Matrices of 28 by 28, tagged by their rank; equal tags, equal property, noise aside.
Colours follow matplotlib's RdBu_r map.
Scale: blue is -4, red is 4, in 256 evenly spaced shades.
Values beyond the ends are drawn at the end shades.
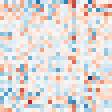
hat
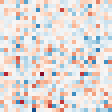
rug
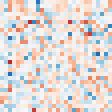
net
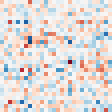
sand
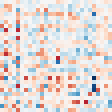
hat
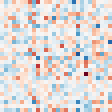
hat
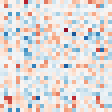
hat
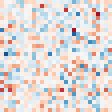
sand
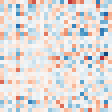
hat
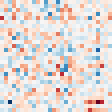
net
